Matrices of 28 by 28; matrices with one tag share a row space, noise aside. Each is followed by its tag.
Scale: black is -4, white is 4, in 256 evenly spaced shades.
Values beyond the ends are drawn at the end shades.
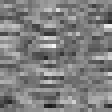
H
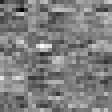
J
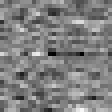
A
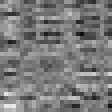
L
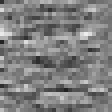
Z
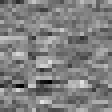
J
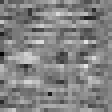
Z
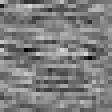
Z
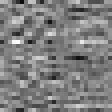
A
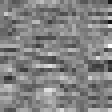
H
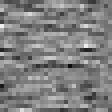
Z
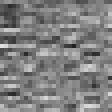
L
